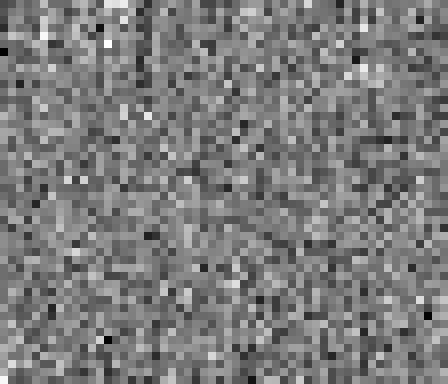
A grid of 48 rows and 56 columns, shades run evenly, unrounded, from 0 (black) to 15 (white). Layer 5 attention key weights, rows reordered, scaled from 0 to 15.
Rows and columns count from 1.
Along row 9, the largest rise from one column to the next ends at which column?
33
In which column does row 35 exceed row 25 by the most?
50
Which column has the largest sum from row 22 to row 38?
24
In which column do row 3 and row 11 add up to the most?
16
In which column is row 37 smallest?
46
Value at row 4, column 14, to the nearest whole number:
10
